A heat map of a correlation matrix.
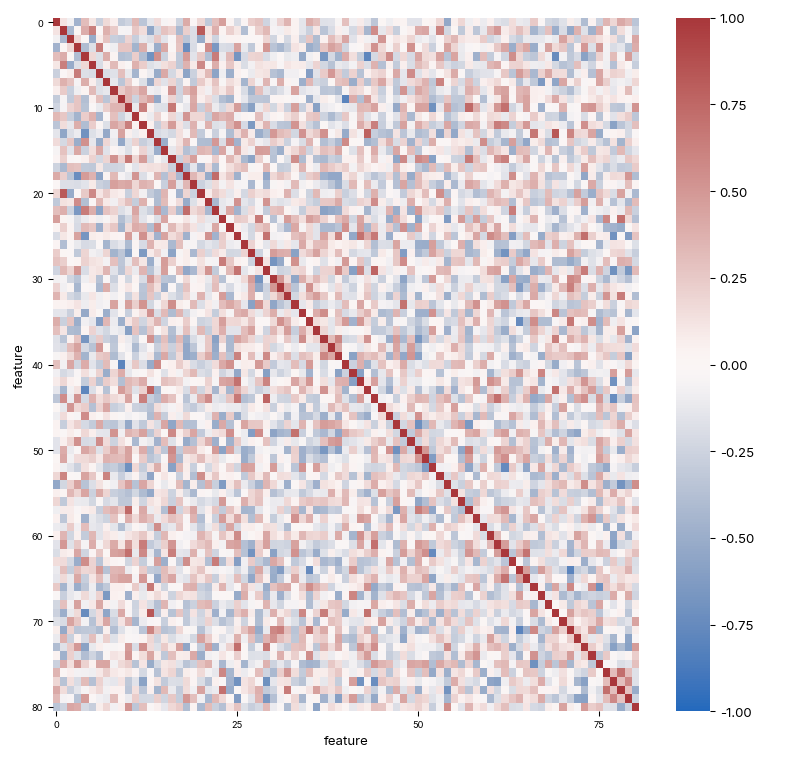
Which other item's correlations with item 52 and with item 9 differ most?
62
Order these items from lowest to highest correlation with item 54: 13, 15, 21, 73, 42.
15, 42, 13, 21, 73
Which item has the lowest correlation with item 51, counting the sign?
52
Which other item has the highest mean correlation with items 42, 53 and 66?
35
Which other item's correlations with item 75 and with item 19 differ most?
66
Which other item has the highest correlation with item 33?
48
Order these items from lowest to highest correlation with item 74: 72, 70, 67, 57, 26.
67, 72, 26, 70, 57
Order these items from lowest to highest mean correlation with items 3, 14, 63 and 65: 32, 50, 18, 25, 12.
32, 25, 18, 12, 50
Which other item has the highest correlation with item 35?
71
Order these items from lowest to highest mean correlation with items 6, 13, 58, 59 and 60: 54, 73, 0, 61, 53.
53, 0, 61, 54, 73
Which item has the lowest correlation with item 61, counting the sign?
77
